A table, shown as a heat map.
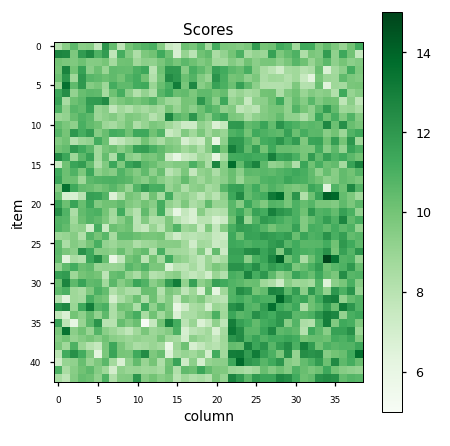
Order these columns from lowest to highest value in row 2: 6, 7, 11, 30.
7, 11, 6, 30
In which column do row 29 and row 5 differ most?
17
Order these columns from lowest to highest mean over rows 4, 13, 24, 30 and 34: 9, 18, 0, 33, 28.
18, 0, 28, 9, 33
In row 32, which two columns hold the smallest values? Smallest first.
1, 7
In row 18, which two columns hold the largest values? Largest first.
1, 37
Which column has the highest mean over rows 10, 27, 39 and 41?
34
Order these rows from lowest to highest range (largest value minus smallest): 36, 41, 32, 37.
41, 37, 36, 32
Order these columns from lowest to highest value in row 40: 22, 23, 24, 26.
26, 22, 24, 23
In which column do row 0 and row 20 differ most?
0
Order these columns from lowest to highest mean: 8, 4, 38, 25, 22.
8, 38, 4, 25, 22
